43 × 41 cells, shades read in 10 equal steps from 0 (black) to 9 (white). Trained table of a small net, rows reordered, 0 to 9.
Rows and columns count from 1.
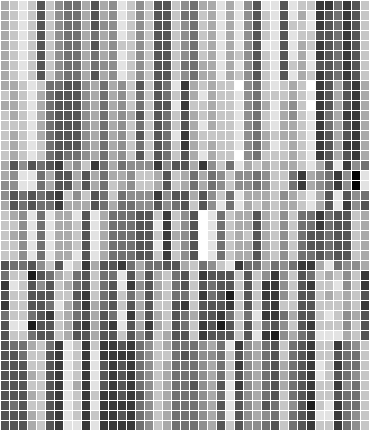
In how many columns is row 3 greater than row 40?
24
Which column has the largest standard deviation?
35
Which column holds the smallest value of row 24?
19
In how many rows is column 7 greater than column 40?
20
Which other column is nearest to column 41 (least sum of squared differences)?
26
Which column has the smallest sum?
39
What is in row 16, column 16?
3
